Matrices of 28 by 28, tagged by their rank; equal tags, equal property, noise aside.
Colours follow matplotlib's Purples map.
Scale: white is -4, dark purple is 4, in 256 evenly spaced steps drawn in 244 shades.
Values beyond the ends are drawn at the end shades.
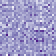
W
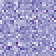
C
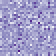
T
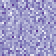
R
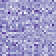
T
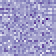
R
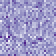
R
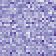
R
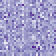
T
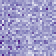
T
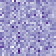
T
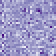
T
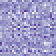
C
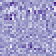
W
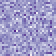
T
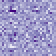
W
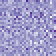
W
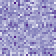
T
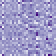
C
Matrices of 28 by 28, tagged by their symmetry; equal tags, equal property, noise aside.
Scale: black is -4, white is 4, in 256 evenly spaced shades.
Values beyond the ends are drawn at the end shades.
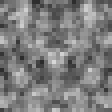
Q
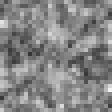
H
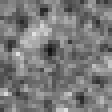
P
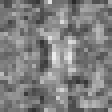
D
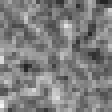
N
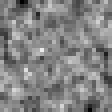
H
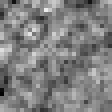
P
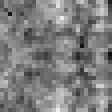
D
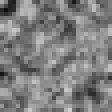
P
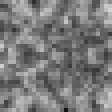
D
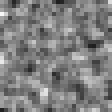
N
